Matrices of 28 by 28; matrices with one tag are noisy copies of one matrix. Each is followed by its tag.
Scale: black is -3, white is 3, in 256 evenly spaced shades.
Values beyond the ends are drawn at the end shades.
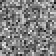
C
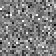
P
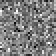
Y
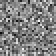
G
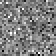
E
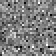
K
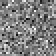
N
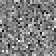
G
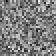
K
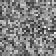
P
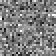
N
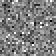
G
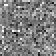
N
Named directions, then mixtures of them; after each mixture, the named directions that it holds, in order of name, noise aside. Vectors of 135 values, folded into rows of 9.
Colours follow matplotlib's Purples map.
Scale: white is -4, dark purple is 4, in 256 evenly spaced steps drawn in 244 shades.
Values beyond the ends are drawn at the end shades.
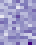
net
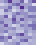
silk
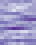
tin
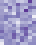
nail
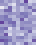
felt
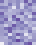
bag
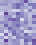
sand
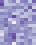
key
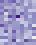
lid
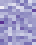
felt, net.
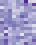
felt, sand, silk.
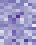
lid, sand.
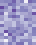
felt, lid, sand.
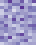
silk.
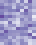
nail, net, sand.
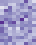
felt.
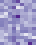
lid, net.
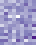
lid.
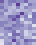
bag, lid, sand.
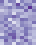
key, nail, silk.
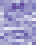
bag, sand, tin.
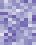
bag, key, sand.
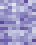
felt, tin.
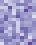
felt, nail, net.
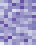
sand, silk.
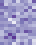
key, sand.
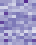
felt, sand, tin.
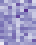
felt, lid, nail.
